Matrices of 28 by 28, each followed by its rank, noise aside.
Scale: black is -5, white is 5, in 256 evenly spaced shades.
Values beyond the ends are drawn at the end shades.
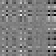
one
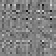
three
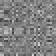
four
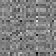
three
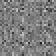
four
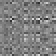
two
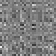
three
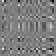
two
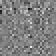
four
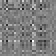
two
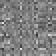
four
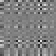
one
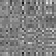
three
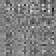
four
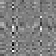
two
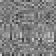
four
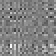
three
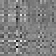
two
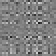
two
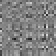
three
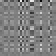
one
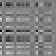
one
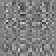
three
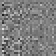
four
